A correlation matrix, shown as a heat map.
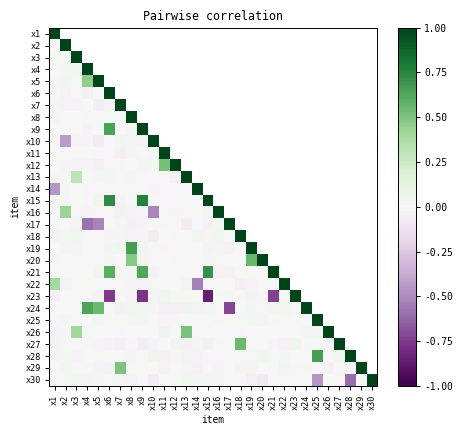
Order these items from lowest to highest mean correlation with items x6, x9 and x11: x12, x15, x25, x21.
x25, x12, x21, x15
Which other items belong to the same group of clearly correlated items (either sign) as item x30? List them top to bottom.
x25, x28
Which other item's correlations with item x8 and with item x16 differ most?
x19
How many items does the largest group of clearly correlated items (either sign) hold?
5
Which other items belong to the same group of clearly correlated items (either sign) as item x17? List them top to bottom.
x4, x5, x24
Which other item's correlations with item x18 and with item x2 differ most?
x27
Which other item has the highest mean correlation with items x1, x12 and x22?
x11
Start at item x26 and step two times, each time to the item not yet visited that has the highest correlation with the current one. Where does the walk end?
x3
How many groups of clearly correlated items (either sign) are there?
10
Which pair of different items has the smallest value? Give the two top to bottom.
x15, x23
